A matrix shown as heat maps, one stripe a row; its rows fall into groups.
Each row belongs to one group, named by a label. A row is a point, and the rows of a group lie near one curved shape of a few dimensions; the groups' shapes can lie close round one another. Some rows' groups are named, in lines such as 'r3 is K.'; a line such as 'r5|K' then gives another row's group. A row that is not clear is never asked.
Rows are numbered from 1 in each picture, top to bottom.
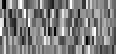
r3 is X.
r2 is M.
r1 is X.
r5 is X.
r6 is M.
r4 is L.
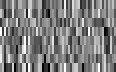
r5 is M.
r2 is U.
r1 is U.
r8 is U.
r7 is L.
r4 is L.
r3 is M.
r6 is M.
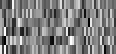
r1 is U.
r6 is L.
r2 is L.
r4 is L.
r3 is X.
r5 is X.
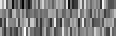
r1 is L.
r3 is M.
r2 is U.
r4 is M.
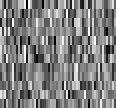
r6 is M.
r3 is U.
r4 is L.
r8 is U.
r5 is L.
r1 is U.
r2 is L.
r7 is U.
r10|U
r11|L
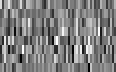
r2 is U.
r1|L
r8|X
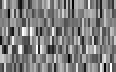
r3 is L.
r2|U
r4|M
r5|U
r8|L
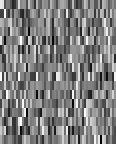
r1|X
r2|L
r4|L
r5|X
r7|X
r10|U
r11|U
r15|L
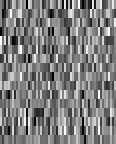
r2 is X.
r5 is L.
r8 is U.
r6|X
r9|X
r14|M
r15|U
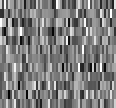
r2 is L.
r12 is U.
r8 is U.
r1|M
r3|L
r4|X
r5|L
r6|M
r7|L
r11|U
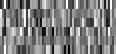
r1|L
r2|M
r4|X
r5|M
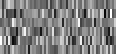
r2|L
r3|U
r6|L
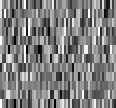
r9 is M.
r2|L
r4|M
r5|L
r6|U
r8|U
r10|M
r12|L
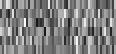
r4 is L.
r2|U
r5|M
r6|M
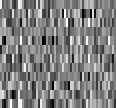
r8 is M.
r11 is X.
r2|U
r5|X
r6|M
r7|U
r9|L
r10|X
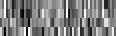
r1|L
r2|L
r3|L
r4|U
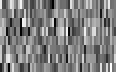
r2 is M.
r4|L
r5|U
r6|L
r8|L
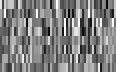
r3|U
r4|U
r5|L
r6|U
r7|M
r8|U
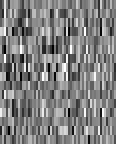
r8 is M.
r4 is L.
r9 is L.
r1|L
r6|X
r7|L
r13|L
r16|X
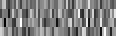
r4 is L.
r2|U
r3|X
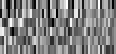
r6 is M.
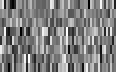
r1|X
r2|U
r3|X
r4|L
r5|U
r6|L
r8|U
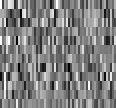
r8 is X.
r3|L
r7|X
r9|L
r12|M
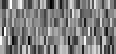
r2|U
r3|L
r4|L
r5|L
